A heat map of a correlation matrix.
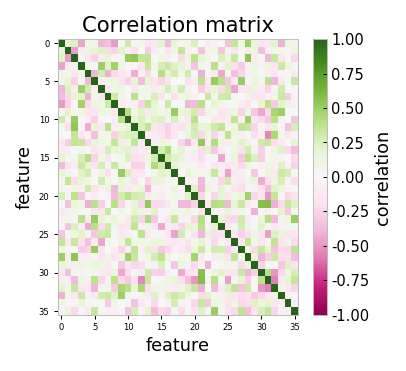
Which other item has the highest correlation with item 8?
3
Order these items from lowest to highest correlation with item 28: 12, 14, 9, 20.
12, 9, 14, 20
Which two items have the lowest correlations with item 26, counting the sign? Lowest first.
6, 4
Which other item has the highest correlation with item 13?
21
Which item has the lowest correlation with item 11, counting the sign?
4
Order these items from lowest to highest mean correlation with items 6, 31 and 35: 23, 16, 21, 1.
16, 1, 21, 23
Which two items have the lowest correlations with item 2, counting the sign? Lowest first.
1, 31
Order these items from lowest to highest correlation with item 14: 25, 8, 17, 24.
24, 25, 17, 8
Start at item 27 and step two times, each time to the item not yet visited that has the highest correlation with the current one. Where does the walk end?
23
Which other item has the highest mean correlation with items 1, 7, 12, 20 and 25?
32
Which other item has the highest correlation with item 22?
7
